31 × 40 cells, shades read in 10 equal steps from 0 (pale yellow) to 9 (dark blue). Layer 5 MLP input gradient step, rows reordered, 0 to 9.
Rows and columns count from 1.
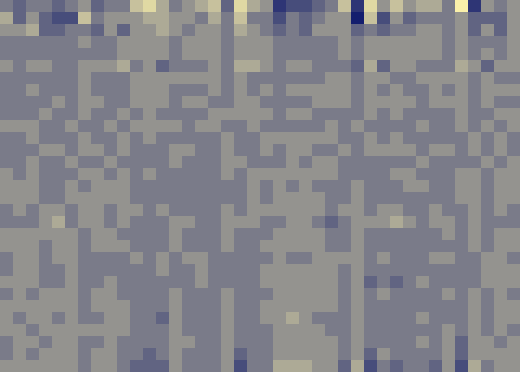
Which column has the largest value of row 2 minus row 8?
28
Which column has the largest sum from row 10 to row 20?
16
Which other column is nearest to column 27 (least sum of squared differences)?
11
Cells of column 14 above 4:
15
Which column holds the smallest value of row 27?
23
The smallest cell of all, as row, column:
1, 36
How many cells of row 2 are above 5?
12
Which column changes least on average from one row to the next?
17
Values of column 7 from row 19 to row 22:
4 5 5 5
